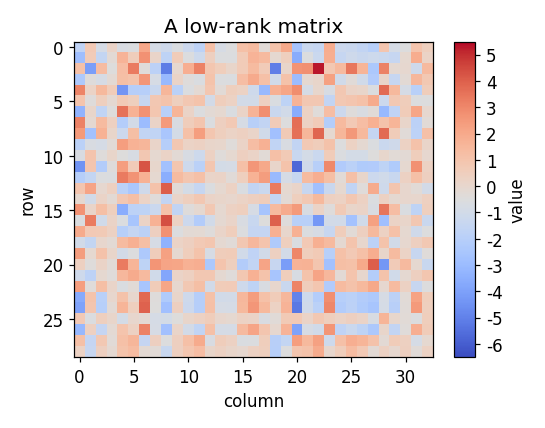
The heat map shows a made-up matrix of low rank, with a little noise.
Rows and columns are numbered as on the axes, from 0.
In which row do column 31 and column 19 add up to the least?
20
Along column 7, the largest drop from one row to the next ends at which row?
21
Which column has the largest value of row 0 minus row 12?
18
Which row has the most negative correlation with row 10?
27
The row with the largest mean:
2
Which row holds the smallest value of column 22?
16
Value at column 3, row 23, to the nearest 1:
0
